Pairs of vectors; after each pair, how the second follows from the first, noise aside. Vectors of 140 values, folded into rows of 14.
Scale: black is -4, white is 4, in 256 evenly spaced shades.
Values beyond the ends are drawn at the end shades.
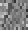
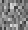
wrapped around.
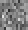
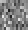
copied.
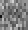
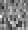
negated.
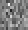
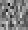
negated.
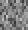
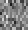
copied.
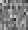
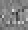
reversed, negated, partly zeroed.
